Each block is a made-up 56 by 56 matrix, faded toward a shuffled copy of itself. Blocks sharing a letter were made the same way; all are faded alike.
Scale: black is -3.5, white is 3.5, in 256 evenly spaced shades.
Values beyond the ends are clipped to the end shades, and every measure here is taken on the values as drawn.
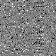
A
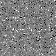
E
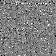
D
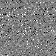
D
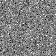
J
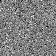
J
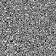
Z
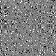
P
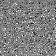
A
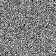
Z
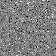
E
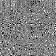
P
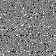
D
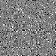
P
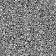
Z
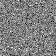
J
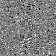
A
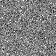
J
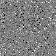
E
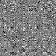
P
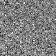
Z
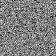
Z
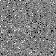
A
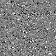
D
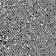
E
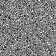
J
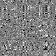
P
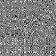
P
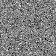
J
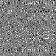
P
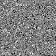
Z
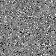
D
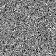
Z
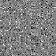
P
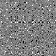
P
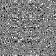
P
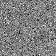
J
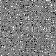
A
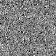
Z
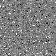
E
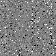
E
